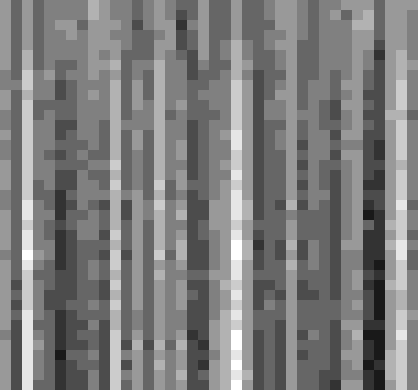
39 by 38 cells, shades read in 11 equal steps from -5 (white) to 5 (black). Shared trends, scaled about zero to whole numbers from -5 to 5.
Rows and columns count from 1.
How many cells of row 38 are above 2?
3
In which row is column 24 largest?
25
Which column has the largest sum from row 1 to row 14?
35
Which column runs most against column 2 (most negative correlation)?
21
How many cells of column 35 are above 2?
23
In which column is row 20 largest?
6
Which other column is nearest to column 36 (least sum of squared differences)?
27
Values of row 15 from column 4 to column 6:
0 0 1
